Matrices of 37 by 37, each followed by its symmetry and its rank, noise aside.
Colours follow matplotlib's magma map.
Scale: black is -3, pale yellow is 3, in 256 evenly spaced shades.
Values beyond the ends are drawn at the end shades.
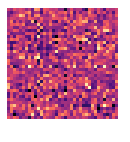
no symmetry, rank eight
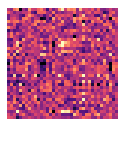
antisymmetric, rank six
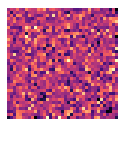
symmetric, rank eight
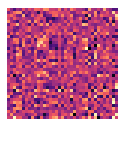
no symmetry, rank six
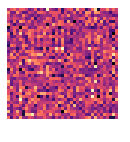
no symmetry, rank eight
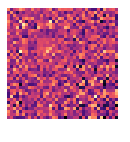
symmetric, rank six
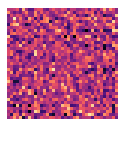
no symmetry, rank seven
